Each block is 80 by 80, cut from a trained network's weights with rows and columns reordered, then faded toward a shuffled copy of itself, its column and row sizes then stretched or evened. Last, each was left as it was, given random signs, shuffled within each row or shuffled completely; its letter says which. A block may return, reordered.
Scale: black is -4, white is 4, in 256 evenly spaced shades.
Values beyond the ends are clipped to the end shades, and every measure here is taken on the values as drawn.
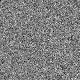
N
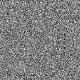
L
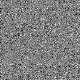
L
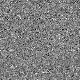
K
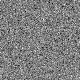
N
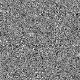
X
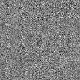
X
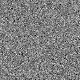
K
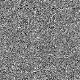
L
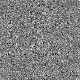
L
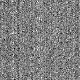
X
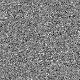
K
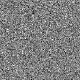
L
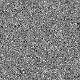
K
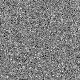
N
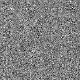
L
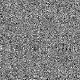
X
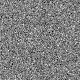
N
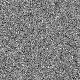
N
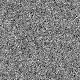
N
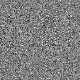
L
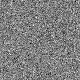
N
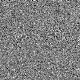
K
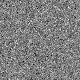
N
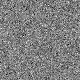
N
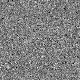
K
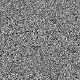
L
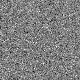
N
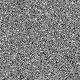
N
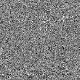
X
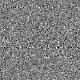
X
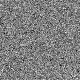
N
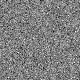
N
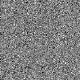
X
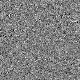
K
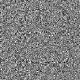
X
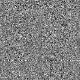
L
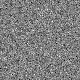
N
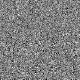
L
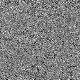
K
